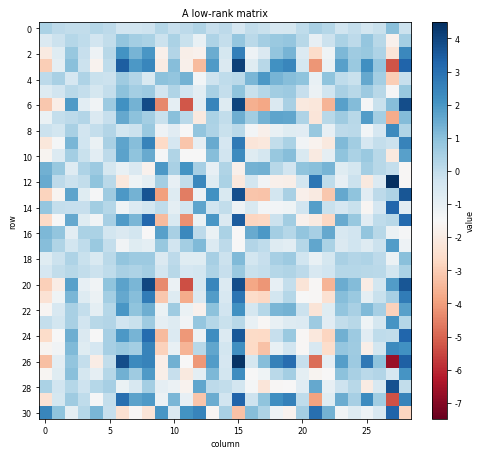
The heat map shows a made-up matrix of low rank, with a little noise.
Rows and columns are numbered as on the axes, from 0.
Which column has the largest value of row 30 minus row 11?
27
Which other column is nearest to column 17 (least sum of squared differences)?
16
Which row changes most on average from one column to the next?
26
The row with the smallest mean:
20
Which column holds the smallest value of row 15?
11
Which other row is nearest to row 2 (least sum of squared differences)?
10
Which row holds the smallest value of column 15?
30
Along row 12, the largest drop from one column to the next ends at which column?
28
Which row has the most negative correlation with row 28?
4
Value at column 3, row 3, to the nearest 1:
0
